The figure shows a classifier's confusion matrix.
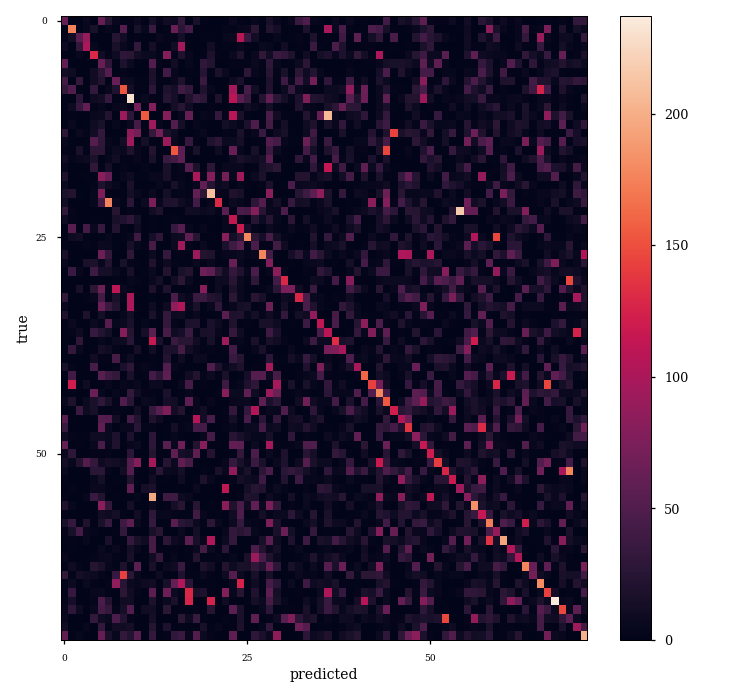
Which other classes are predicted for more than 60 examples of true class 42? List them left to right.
1, 29, 43, 59, 66
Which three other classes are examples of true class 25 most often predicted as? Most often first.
59, 56, 22
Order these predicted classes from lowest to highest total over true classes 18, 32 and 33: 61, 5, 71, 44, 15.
44, 71, 61, 15, 5
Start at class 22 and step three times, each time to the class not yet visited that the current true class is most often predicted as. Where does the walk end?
23
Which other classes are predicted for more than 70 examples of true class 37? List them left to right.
12, 22, 56
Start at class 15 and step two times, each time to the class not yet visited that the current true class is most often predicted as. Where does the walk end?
49
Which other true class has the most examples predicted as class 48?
71
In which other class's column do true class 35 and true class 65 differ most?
24
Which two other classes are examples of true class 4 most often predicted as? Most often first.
43, 14
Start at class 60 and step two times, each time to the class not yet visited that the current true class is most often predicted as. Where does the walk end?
63
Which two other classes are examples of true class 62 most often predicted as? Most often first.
26, 50
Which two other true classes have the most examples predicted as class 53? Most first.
45, 32
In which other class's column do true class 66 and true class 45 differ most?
17
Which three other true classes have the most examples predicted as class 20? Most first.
67, 60, 18
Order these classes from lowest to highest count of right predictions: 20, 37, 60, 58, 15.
37, 15, 58, 60, 20
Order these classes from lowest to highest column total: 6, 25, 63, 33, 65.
25, 6, 33, 63, 65
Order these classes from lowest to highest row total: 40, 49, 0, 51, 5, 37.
0, 5, 40, 37, 49, 51
